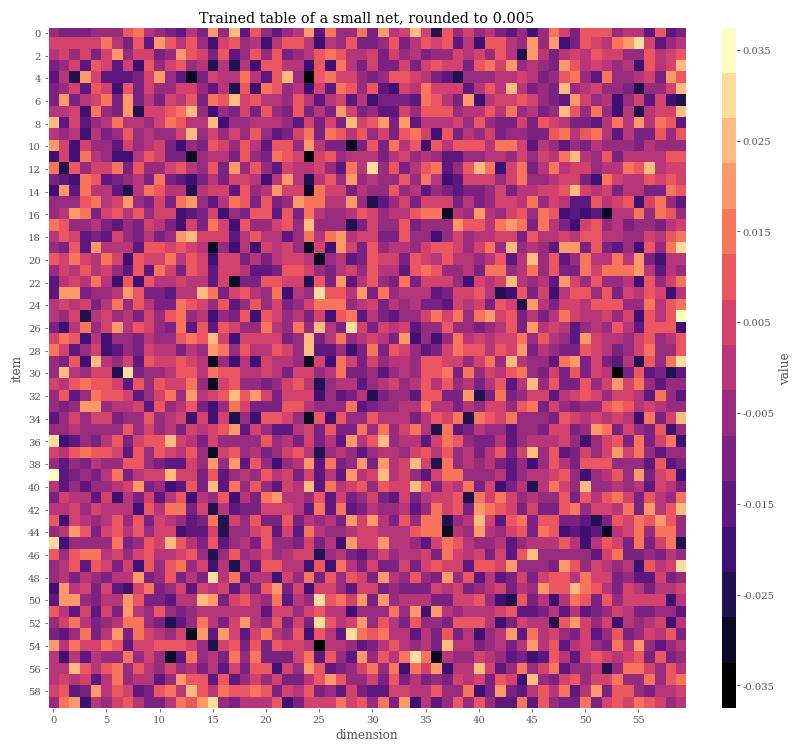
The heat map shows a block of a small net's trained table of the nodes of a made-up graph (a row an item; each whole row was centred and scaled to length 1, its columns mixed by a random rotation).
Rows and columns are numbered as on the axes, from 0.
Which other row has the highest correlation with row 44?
16
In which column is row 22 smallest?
17
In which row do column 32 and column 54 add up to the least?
5
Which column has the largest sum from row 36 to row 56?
31
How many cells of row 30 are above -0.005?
34
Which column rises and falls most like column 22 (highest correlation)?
10
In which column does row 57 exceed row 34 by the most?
26
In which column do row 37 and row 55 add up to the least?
25
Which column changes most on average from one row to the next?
15
